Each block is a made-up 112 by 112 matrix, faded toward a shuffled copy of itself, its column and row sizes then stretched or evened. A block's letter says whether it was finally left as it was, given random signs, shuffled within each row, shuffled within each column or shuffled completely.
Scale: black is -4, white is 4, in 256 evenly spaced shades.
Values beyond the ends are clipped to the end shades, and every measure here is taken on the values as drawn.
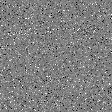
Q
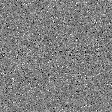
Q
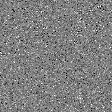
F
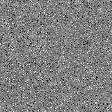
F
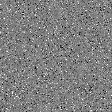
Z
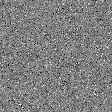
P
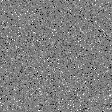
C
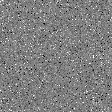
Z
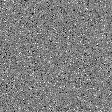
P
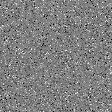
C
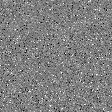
Q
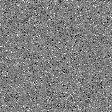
C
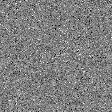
C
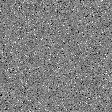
P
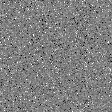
Z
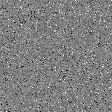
P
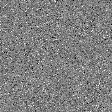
Z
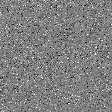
Q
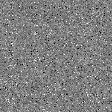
F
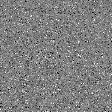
F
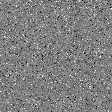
Q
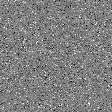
Q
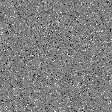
Q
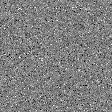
Q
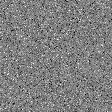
P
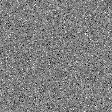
Z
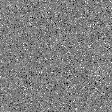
C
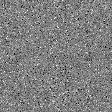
Z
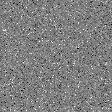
Z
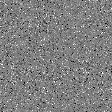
C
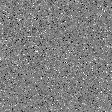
P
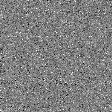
C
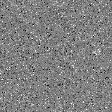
C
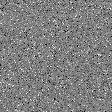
P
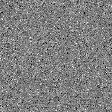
C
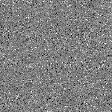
F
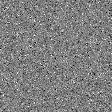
Z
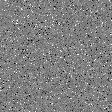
P
